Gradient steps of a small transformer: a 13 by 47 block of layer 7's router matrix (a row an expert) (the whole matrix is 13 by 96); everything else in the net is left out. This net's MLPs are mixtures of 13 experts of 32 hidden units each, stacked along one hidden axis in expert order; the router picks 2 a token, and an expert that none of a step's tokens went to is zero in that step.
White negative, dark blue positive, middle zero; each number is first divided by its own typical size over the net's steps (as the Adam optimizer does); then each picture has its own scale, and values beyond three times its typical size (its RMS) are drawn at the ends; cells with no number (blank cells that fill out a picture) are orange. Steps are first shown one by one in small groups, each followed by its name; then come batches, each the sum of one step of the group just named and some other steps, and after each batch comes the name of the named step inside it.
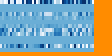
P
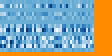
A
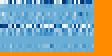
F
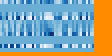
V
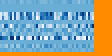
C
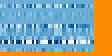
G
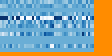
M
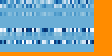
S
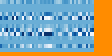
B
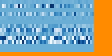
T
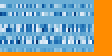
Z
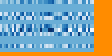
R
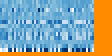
P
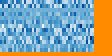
S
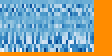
G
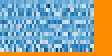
R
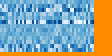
S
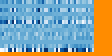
B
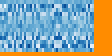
T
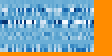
B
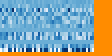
C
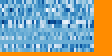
B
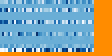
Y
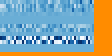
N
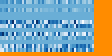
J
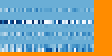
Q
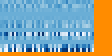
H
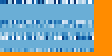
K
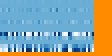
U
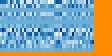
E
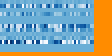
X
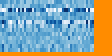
E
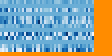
Y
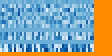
H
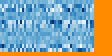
E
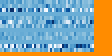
J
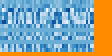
Q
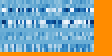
H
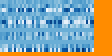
H
